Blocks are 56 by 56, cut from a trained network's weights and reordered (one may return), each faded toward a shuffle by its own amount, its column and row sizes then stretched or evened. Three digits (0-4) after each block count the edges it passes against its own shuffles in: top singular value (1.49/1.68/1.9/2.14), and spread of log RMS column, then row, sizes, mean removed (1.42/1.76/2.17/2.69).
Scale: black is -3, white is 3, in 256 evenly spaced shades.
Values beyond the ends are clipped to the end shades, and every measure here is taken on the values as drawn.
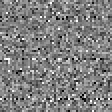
0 0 3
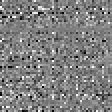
0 2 4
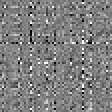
3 4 3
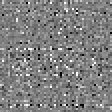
0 2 3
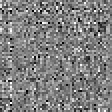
2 3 2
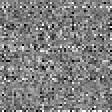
1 1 4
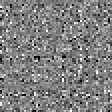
0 3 3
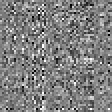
3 4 1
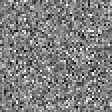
0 1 1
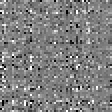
1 4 4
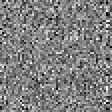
2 2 0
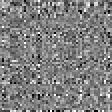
4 2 3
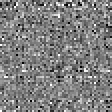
2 1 3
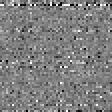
2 0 4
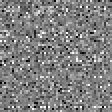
1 1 3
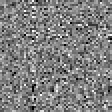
1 1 0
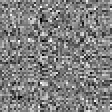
4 4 0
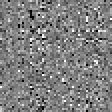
2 4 0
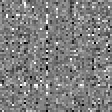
0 4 2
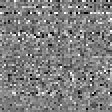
0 0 4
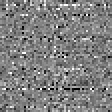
2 2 3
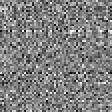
4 2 2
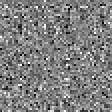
1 1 2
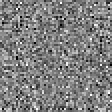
2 1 1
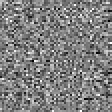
3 0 3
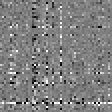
3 4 3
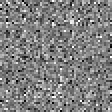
1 2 3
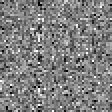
1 3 0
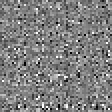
0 3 2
